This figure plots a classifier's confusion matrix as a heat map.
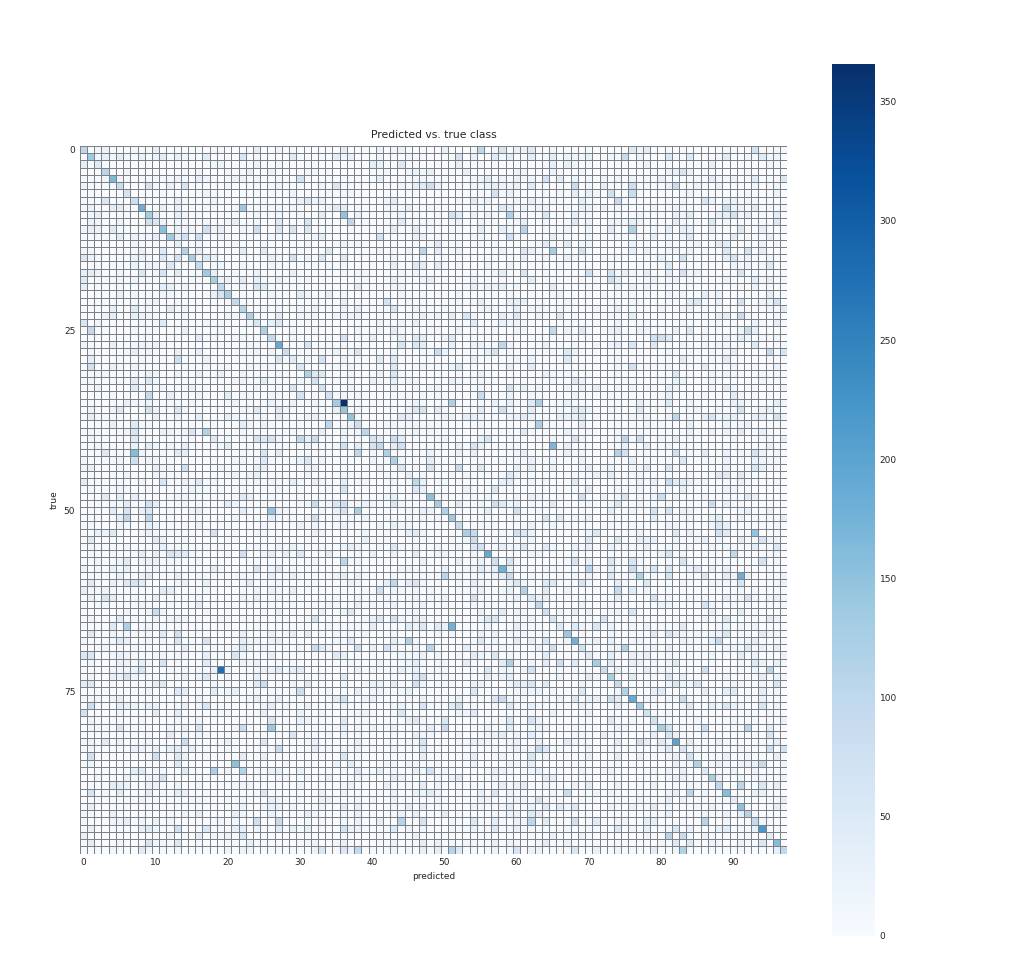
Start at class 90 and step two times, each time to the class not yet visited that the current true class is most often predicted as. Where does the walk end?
86
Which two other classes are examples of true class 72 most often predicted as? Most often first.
19, 95
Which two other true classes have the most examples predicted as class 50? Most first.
59, 80
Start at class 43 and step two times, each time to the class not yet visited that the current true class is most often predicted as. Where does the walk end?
74
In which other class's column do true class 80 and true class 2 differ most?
26
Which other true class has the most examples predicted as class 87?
49
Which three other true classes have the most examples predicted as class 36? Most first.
35, 9, 57
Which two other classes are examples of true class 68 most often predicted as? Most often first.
45, 88
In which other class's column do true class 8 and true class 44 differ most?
22
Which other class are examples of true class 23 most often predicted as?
91
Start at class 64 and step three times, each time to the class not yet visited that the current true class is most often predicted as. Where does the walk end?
82
